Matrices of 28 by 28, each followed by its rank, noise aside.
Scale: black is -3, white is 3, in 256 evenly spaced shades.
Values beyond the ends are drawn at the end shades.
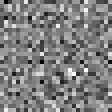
seven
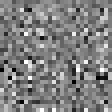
five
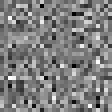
five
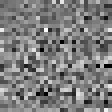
six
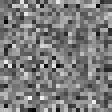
eight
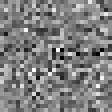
eight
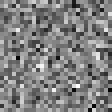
eight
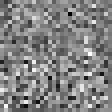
seven
